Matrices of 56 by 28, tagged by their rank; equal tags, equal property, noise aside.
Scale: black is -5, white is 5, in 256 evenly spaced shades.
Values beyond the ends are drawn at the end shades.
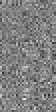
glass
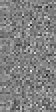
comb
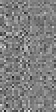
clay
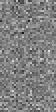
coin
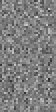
glass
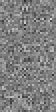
glass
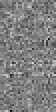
comb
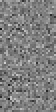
comb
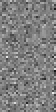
glass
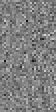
comb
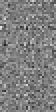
glass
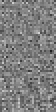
coin
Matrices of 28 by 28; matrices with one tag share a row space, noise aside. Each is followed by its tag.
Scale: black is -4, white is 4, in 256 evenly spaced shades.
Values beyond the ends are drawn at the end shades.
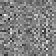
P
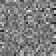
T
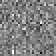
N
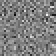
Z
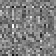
N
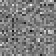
N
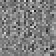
Z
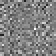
P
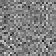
P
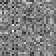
N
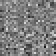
T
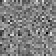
P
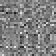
T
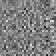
Z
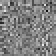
P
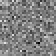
N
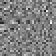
P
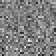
T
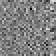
Z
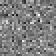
N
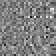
Z
